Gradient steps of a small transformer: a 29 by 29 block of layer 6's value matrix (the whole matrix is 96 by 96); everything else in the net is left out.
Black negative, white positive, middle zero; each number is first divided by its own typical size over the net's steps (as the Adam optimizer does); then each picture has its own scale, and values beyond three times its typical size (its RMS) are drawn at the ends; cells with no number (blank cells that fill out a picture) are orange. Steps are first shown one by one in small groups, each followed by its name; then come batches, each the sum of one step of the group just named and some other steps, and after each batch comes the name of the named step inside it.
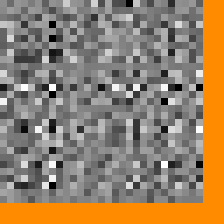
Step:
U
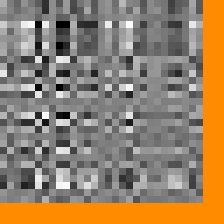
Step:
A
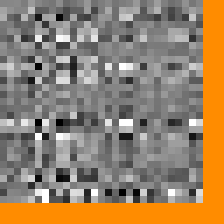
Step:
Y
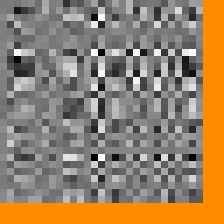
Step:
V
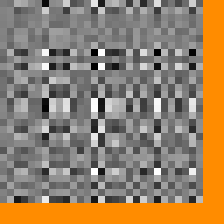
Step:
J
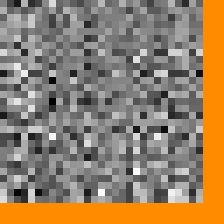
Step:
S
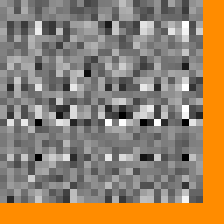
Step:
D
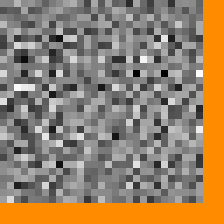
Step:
U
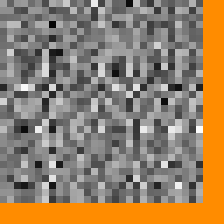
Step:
U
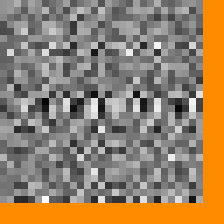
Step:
J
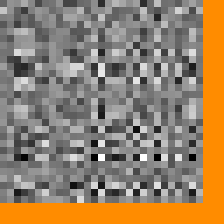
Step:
V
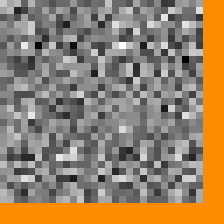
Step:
V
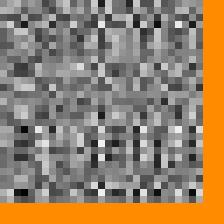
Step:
U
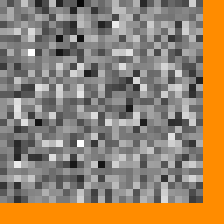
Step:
D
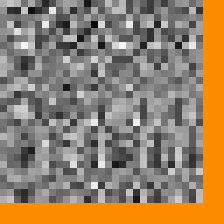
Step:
A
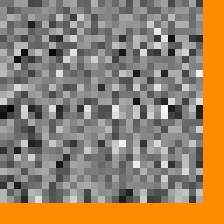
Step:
U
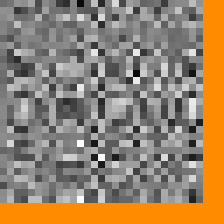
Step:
V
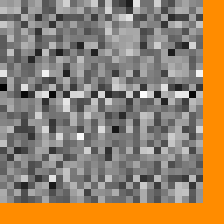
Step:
U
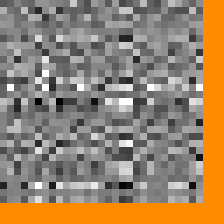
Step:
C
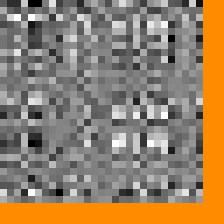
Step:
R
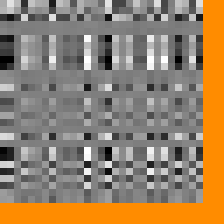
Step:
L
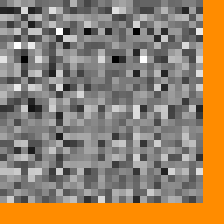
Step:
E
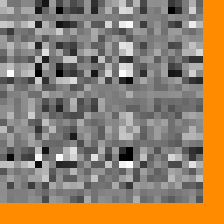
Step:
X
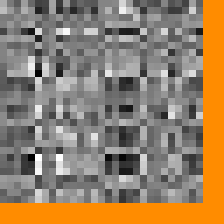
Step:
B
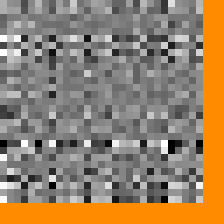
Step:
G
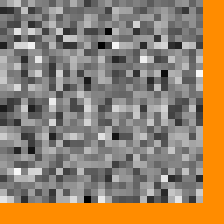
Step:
E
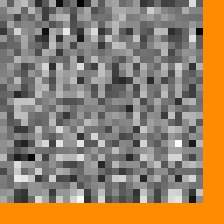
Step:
B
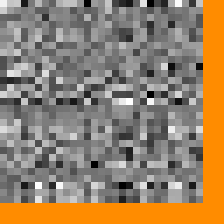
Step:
C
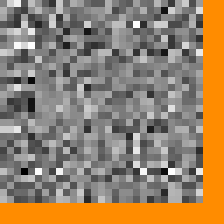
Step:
E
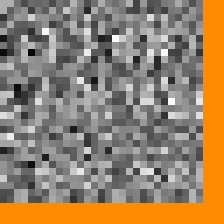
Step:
L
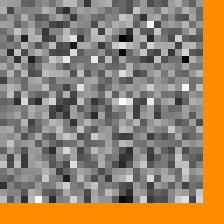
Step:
C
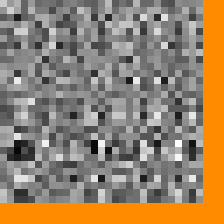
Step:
X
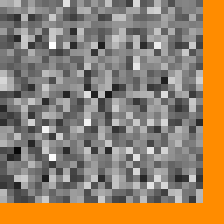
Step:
L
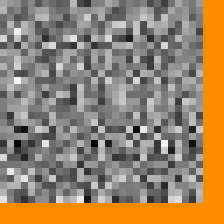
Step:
G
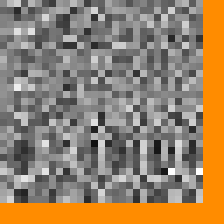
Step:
E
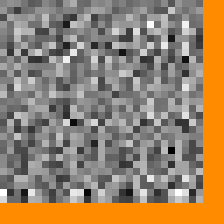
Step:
R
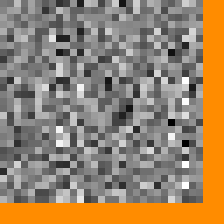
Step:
L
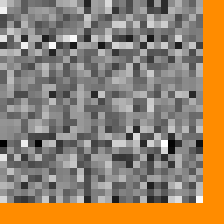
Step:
G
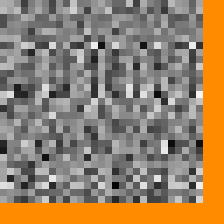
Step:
G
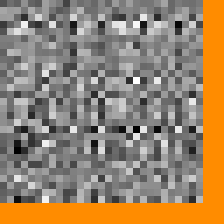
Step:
C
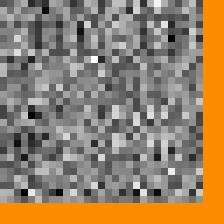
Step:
R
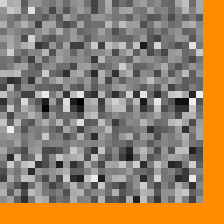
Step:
X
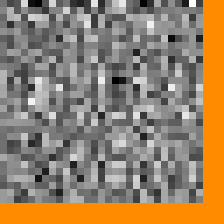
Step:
R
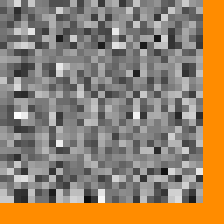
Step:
E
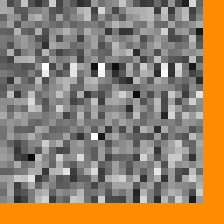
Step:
B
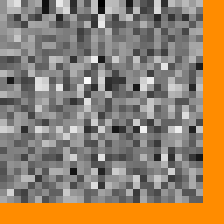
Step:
L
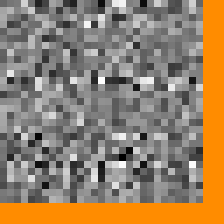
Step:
X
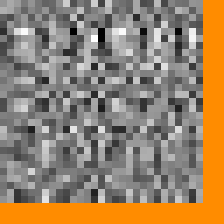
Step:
L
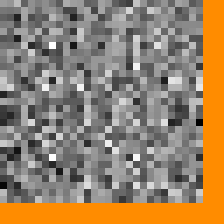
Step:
C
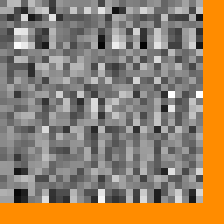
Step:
L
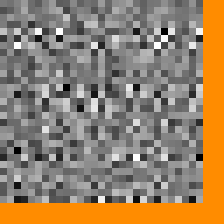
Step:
E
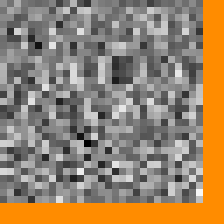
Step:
C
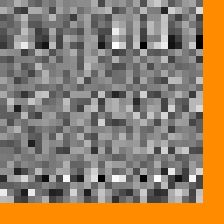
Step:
R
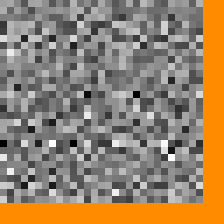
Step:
G
